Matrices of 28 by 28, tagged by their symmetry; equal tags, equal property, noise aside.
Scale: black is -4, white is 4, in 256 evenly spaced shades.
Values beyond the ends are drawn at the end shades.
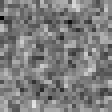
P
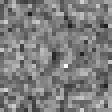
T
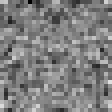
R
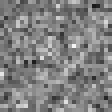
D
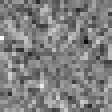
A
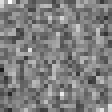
P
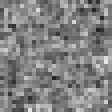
P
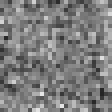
D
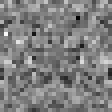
R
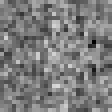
T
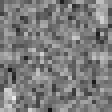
P
